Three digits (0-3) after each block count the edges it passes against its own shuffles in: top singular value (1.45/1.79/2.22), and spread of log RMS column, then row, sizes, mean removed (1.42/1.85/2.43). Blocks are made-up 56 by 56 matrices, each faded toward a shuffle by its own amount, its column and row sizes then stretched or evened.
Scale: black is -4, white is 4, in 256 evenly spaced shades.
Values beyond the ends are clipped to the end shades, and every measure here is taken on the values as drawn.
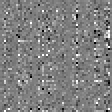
2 3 1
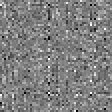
2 2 1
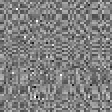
3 0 0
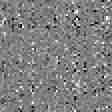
0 3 1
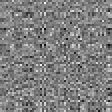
3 2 2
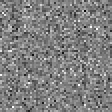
0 1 1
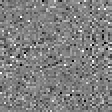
2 0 1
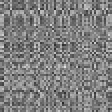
3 2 2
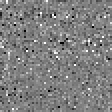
0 0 1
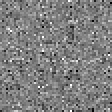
0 2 1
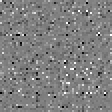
0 1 2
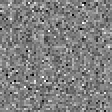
1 1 0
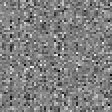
2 2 0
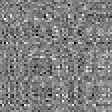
3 0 2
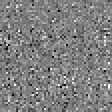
0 2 2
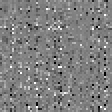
1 3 1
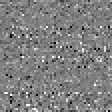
0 1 2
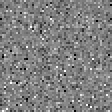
0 0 0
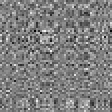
3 1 2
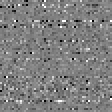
0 0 3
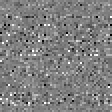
0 0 3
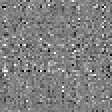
2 2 2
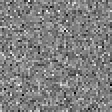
1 0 1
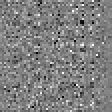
2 3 0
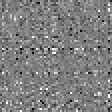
2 2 2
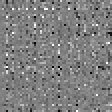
0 3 2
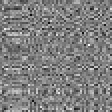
3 0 3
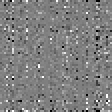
2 3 2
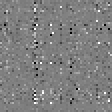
1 2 2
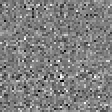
1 1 2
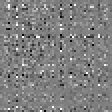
0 3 3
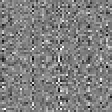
3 3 1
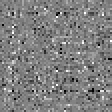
2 1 2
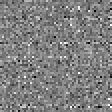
1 1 2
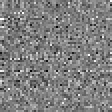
2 1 2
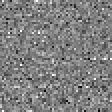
1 0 1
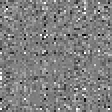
1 3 2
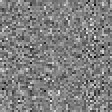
2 2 0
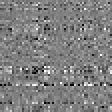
3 2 3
